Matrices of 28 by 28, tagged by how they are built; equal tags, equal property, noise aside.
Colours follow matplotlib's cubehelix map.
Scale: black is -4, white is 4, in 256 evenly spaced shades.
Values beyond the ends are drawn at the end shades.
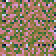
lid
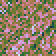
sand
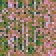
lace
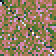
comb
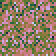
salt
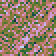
sand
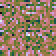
lid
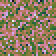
salt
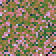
sand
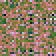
lid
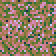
salt
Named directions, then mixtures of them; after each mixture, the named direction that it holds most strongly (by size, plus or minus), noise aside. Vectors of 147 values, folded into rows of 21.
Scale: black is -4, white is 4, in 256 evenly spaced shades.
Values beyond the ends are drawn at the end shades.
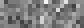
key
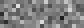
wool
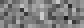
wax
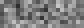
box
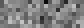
key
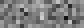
wax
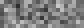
box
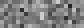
wax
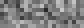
box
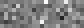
wool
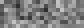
box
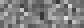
wax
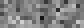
key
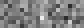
wax
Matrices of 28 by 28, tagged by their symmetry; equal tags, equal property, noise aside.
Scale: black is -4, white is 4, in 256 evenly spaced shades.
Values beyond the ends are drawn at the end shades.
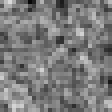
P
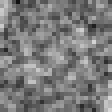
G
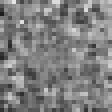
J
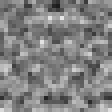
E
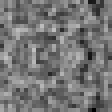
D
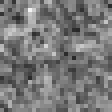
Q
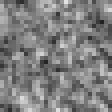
J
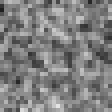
J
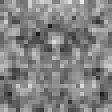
E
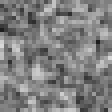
P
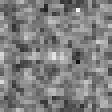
D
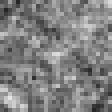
P
